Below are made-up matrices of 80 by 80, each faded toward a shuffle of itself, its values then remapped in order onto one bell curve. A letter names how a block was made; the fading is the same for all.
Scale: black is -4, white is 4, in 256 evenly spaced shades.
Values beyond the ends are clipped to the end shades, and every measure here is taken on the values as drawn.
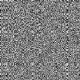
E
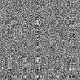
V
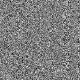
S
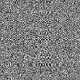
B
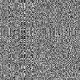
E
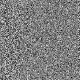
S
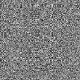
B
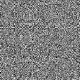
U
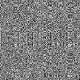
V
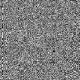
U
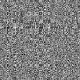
V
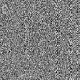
U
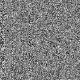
S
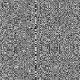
E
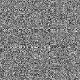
B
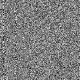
S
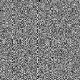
E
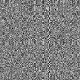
E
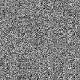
U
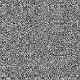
B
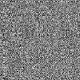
B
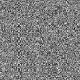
B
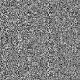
U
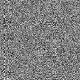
U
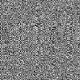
V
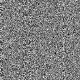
S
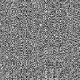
E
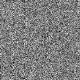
S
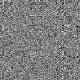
U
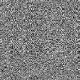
B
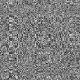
V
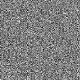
U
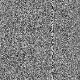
S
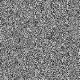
S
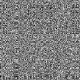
V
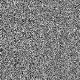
S
